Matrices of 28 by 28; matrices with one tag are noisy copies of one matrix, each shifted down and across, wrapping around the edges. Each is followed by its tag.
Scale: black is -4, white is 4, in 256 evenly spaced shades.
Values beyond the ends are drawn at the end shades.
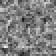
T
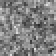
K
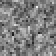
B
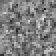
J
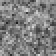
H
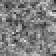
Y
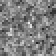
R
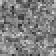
H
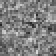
T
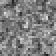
R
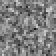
J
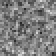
Y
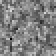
J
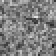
T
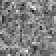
Y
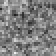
H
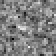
Y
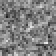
T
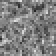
T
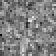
J
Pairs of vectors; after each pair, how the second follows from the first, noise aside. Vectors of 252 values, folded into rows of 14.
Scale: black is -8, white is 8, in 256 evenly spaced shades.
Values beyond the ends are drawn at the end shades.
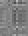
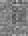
copied.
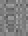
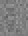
shrunk.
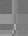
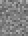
shuffled.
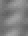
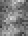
reversed, scaled up.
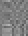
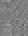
shrunk.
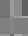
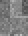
copied.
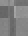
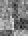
reversed, scaled up.
